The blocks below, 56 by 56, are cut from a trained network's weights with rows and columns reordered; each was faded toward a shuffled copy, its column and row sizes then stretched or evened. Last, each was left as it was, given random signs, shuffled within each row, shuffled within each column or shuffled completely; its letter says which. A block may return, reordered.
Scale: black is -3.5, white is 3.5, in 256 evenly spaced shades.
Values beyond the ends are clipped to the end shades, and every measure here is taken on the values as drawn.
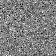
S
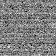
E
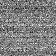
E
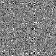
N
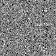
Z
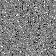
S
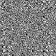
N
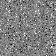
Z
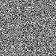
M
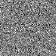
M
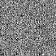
N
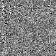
M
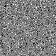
S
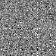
M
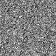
E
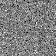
S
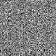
N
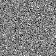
Z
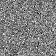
S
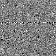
M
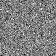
S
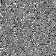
Z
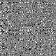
N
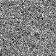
Z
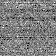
E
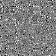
N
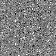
Z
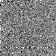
M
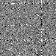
M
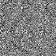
M
